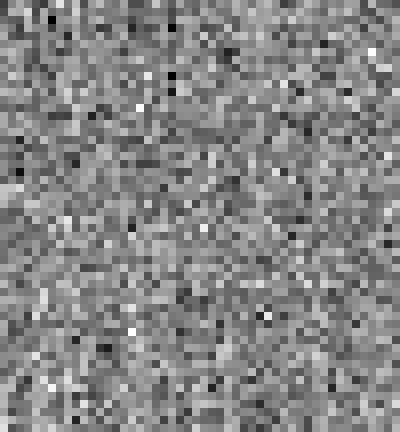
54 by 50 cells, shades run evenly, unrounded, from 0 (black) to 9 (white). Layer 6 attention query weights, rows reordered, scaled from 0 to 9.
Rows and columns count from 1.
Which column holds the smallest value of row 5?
9
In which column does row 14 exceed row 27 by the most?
18
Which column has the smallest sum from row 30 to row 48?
23
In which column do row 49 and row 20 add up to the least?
3
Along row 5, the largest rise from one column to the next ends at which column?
10
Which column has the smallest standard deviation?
15
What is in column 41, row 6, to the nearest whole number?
1
